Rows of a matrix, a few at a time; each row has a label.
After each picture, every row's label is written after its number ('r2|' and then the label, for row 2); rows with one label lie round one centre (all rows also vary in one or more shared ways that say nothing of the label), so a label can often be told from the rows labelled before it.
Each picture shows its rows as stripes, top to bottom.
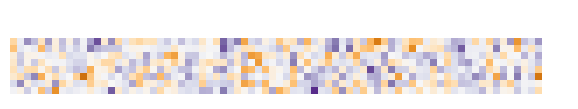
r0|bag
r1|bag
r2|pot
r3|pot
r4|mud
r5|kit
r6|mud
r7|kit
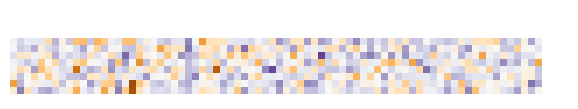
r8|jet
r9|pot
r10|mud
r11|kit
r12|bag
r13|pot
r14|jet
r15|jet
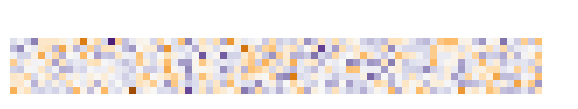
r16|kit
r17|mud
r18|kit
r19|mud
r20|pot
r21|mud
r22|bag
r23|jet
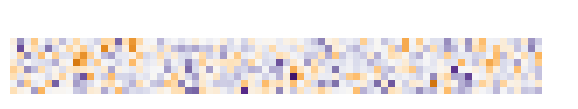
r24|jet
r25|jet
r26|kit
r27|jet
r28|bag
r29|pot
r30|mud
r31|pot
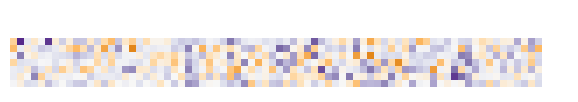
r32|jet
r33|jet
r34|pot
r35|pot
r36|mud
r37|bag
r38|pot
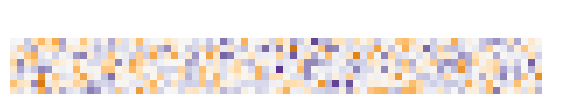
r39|kit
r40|bag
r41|pot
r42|jet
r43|jet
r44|kit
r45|bag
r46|bag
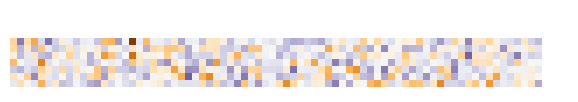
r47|jet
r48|pot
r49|jet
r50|bag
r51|pot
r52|pot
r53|bag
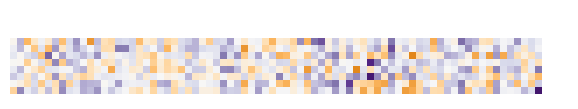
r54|mud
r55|mud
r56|bag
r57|mud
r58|pot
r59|mud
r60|bag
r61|bag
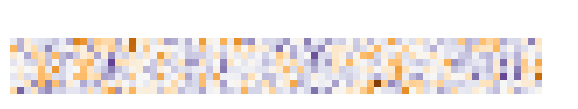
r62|jet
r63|jet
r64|kit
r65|kit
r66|kit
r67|kit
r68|bag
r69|jet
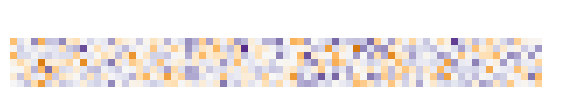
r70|bag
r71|pot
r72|jet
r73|kit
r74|bag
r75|mud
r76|kit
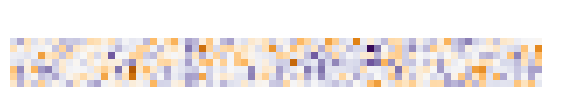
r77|pot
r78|mud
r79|kit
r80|mud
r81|jet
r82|jet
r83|bag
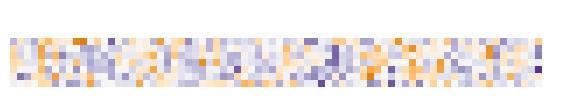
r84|kit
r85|bag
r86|bag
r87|bag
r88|bag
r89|kit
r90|mud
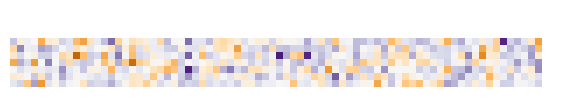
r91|kit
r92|jet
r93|jet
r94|jet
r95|pot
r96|bag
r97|bag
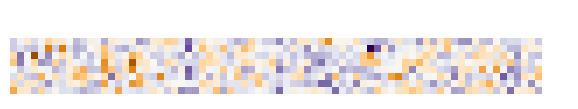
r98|pot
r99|mud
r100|jet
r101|jet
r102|jet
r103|kit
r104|jet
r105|bag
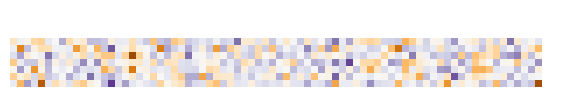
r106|bag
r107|kit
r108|jet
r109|bag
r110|jet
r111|bag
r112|kit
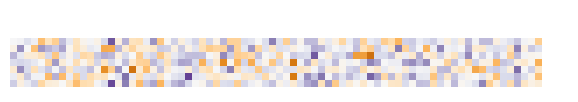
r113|kit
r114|jet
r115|kit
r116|mud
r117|jet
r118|mud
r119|kit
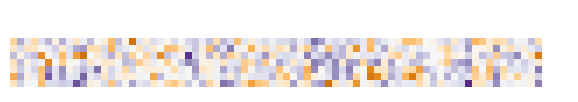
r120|jet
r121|pot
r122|kit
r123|mud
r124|bag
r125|bag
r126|pot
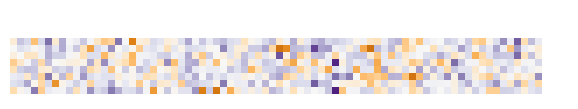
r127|jet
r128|kit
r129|jet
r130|bag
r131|pot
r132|bag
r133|kit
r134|bag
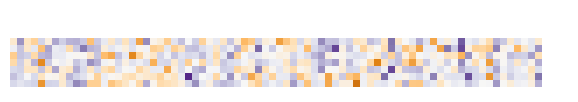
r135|mud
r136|bag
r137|jet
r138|bag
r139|mud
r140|pot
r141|pot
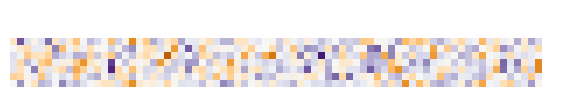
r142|jet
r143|mud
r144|mud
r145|kit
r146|kit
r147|bag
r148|jet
